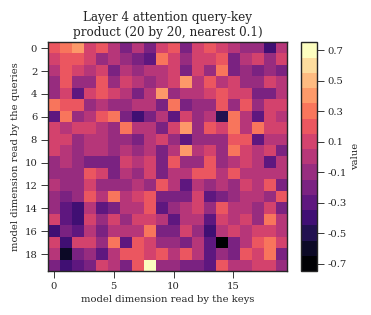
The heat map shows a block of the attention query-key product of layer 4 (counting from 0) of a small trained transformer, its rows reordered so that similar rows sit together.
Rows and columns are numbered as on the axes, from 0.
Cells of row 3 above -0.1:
13
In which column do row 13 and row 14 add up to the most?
8
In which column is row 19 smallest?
1
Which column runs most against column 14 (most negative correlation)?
5
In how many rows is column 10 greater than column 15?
8
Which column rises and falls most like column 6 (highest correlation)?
11
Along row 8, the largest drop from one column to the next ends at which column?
17
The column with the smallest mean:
2
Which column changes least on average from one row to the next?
12
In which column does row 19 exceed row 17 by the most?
14
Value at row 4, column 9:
0.4
